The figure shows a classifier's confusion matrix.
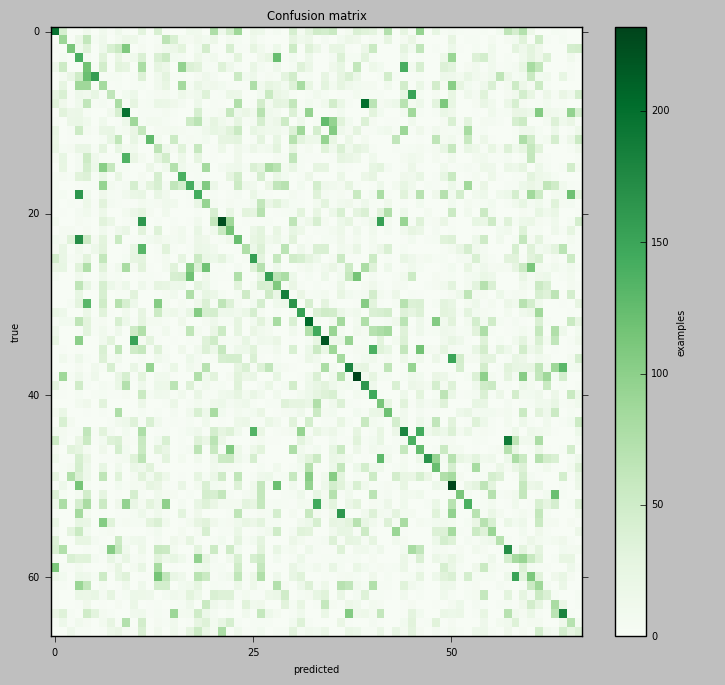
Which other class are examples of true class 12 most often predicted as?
34
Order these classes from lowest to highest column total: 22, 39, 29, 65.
29, 65, 22, 39
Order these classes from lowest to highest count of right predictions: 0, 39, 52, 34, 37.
52, 39, 37, 0, 34
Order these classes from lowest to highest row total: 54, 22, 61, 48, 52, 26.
22, 48, 61, 54, 26, 52
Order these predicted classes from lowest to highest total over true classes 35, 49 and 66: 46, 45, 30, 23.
45, 23, 30, 46
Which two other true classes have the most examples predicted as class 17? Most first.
27, 26
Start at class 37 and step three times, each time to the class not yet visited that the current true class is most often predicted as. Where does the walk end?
6
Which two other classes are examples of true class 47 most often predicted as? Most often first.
41, 48
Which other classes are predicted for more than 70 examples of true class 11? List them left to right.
31, 35, 44, 52
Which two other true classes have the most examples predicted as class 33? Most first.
52, 41
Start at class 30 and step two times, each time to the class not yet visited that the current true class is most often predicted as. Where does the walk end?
44
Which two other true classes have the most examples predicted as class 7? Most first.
57, 15
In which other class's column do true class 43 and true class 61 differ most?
3
